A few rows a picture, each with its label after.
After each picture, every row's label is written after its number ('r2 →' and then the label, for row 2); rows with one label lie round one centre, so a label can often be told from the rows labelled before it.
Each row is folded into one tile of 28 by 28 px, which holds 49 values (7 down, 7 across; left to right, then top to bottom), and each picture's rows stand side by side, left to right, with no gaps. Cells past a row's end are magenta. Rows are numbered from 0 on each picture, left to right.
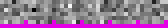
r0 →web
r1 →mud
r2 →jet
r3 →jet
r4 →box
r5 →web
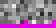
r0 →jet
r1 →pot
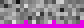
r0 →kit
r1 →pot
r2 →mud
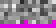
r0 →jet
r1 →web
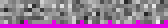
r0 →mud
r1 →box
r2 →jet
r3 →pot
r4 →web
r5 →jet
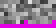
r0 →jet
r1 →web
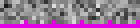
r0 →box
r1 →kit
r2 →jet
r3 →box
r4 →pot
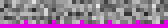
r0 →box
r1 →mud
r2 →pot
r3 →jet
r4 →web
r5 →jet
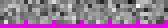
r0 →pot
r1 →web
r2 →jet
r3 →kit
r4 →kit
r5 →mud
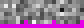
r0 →jet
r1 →pot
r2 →mud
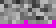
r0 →kit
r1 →box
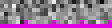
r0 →jet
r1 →web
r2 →kit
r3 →kit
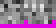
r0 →kit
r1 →jet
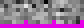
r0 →kit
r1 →kit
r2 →mud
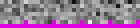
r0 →web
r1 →mud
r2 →kit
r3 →pot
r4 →kit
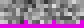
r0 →mud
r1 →kit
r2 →box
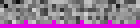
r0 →kit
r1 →web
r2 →mud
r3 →mud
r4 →kit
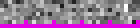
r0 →kit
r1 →pot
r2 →kit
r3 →mud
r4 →jet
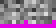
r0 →kit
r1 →mud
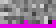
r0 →mud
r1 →jet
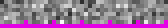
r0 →kit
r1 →jet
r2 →pot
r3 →box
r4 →jet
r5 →pot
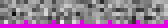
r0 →pot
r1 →mud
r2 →pot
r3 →kit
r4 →mud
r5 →box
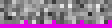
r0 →box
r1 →pot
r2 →jet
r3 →jet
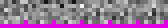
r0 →web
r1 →kit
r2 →kit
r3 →pot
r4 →pot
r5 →pot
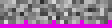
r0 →pot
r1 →web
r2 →pot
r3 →mud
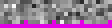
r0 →jet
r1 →kit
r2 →pot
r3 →web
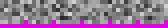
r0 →web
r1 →web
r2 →box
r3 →pot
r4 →web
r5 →box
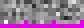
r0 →pot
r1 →kit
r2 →box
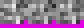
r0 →jet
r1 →jet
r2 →jet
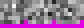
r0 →jet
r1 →pot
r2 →box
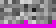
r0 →web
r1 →mud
